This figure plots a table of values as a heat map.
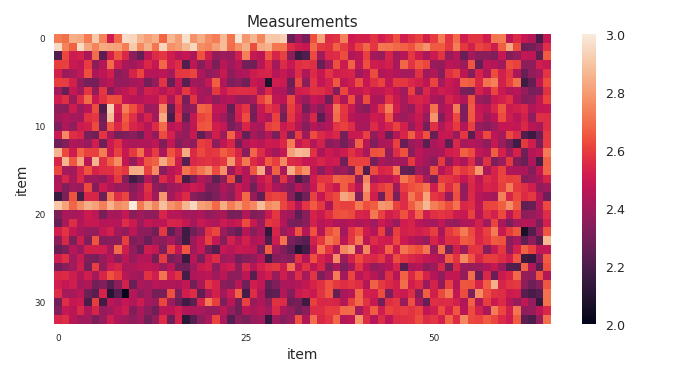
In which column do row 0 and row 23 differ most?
17
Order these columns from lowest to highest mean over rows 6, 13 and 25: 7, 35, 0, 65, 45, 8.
7, 8, 35, 45, 0, 65
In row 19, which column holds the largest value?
10
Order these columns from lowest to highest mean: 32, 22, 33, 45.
33, 32, 22, 45
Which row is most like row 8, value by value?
9
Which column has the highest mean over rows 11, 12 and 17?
41
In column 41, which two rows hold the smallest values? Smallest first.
15, 8
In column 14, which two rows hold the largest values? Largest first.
1, 19
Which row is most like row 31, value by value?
20
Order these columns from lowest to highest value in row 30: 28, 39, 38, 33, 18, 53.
33, 18, 28, 38, 53, 39
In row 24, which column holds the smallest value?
32
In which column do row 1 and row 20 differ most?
0
